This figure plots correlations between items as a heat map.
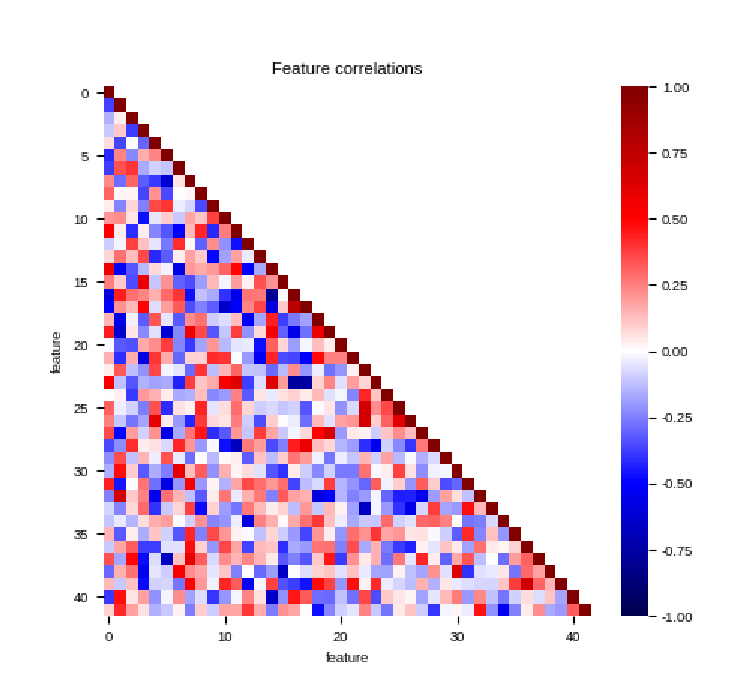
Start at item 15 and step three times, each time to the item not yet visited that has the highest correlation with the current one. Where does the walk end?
16
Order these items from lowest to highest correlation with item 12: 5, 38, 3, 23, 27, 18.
18, 23, 5, 27, 38, 3
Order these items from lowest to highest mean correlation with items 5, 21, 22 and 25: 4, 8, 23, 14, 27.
27, 14, 23, 8, 4
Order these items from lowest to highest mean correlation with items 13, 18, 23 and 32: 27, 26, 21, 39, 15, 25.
26, 25, 21, 27, 15, 39
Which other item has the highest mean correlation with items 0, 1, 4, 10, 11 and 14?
23
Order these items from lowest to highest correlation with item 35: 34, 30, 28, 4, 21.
30, 34, 28, 4, 21
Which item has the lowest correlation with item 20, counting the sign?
13
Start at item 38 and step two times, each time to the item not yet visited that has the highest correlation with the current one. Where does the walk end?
6
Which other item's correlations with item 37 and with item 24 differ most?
2
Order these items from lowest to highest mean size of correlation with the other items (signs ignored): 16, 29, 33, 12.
29, 33, 12, 16
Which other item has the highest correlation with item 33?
31
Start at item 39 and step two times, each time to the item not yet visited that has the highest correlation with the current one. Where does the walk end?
7
